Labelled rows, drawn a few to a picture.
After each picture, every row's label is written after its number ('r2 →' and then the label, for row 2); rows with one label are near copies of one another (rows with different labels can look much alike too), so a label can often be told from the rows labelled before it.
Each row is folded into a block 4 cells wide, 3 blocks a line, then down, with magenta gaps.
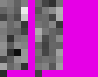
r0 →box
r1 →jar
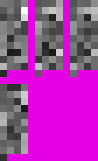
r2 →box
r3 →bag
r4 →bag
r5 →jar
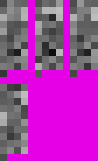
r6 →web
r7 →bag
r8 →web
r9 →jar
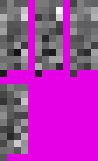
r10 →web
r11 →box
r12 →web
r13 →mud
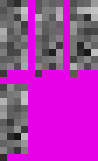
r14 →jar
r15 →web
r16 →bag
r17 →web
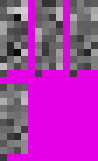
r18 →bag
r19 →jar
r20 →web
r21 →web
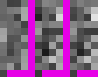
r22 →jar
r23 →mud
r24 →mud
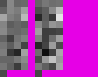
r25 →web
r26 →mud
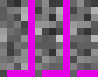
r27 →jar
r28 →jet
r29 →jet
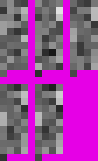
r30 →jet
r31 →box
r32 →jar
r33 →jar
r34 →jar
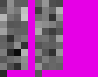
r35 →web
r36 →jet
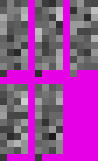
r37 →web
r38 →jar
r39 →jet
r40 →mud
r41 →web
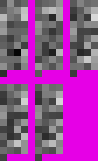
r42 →web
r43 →bag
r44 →mud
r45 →mud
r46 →mud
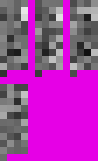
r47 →box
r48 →mud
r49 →bag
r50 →jet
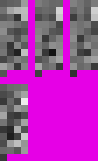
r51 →bag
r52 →box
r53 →box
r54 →mud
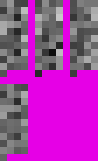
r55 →jet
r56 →web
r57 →mud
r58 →jet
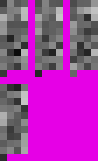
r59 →web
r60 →web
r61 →bag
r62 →jar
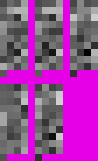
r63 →bag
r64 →bag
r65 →web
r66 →jar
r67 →web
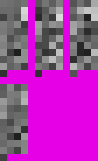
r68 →box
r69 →mud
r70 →bag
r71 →web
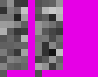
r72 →jet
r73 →bag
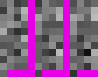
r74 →jet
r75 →web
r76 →web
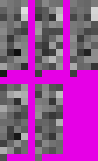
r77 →box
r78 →mud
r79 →box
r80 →bag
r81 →jet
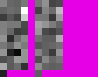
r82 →box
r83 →jet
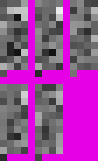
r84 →bag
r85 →box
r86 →jet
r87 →box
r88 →jar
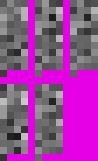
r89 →web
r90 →jet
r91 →jet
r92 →web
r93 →jet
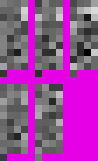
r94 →box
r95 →web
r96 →bag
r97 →web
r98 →jet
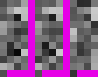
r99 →bag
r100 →bag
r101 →jar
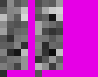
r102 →web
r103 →bag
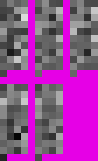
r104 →mud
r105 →jet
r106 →jet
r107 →web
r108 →web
